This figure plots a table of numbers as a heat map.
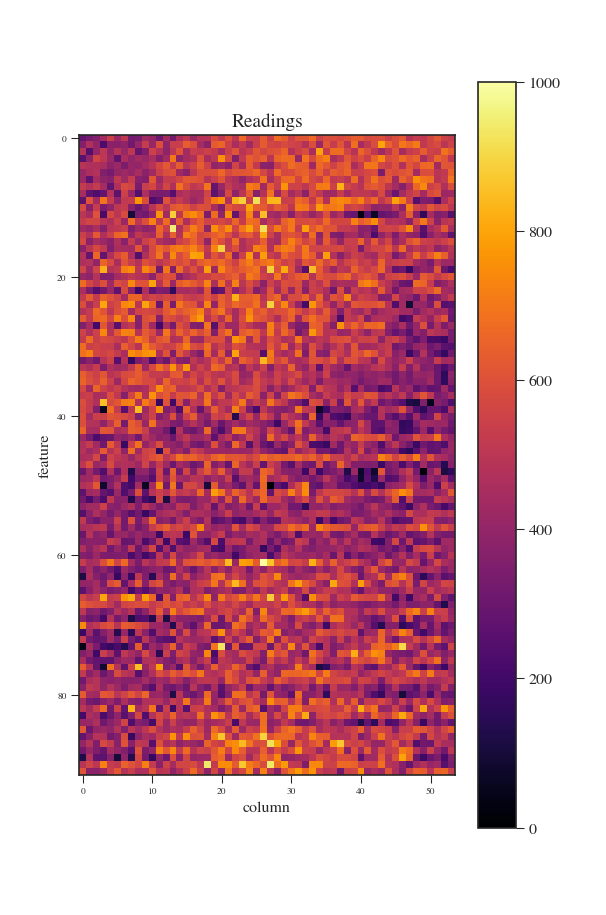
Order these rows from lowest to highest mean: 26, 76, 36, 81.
76, 36, 81, 26
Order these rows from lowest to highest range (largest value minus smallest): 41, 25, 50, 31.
25, 41, 31, 50
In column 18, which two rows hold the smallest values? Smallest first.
50, 58
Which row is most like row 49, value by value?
84
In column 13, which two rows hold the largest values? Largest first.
13, 11
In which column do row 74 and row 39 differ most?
11
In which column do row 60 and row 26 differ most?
7
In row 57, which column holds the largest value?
16
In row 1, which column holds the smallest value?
3
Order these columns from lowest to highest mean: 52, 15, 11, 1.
52, 1, 11, 15
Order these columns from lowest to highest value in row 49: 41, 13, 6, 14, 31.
41, 31, 14, 6, 13
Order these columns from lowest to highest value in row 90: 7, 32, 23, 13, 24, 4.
32, 13, 4, 7, 24, 23
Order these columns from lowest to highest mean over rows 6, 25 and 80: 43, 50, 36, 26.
43, 50, 36, 26
